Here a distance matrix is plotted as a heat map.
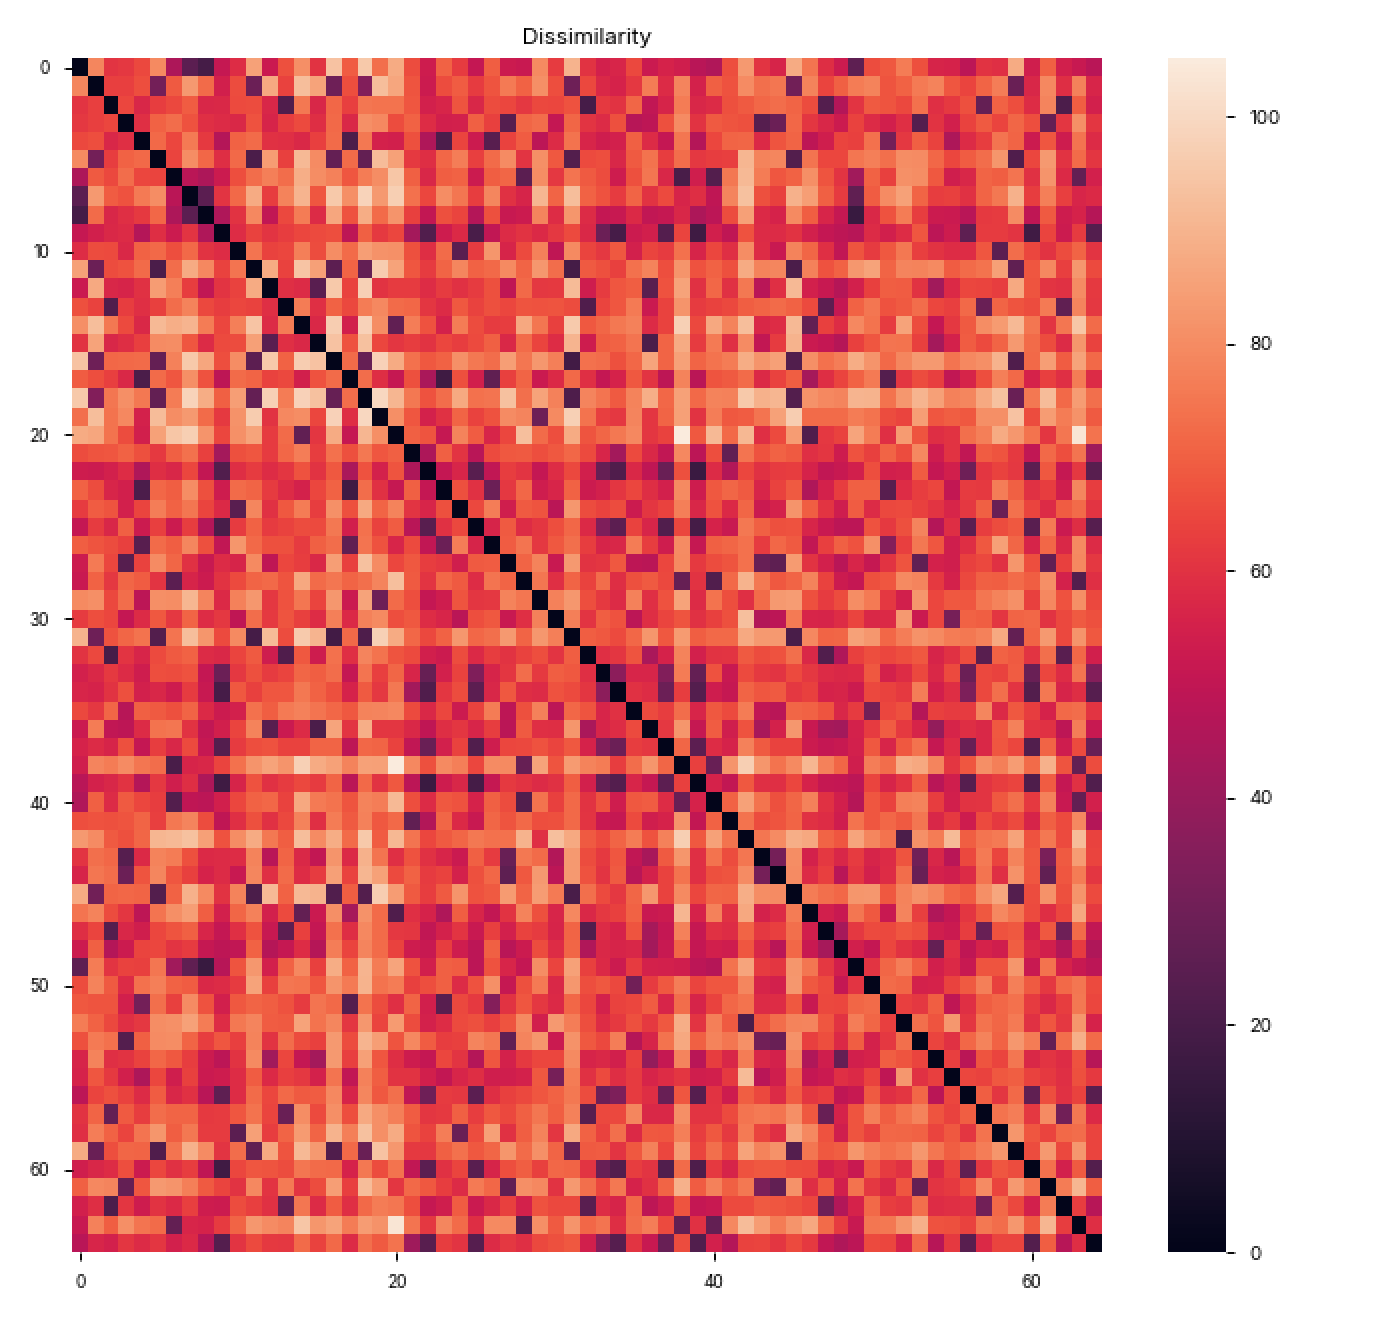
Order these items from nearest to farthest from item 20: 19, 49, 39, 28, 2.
39, 2, 19, 49, 28
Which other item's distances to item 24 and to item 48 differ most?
54
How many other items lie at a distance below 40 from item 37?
9
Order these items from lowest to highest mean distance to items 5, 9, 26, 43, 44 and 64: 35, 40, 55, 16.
55, 35, 40, 16
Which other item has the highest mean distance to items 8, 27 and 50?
18
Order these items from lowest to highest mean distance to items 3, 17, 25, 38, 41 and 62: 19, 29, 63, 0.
0, 63, 29, 19
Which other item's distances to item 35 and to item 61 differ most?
50
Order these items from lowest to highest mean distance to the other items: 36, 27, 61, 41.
36, 27, 41, 61
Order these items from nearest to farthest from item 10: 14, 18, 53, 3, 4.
3, 53, 4, 14, 18
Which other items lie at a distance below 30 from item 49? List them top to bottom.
0, 7, 8
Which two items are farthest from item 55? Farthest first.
42, 52
